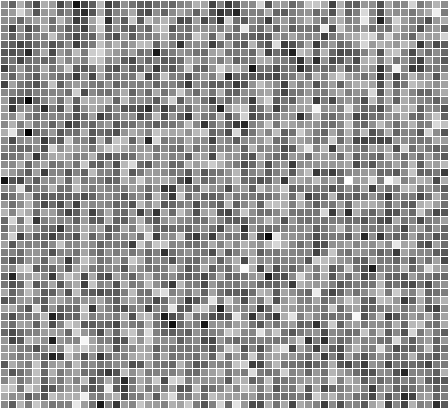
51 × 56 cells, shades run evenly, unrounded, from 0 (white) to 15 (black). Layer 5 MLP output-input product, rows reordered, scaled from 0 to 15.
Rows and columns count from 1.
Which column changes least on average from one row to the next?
6
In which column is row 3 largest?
48
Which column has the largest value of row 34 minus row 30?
35
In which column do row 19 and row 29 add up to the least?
39
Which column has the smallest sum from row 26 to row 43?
4
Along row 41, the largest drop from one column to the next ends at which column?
27
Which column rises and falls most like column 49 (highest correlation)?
44
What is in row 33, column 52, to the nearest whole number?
10
